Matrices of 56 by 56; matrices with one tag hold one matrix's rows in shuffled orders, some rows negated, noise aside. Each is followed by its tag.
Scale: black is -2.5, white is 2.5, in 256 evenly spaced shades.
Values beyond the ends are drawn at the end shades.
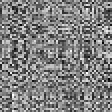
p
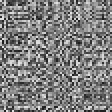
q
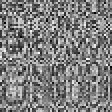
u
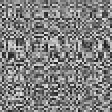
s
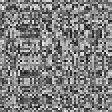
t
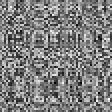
s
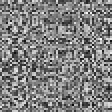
p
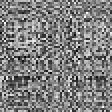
q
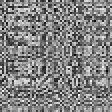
q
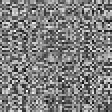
p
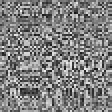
t
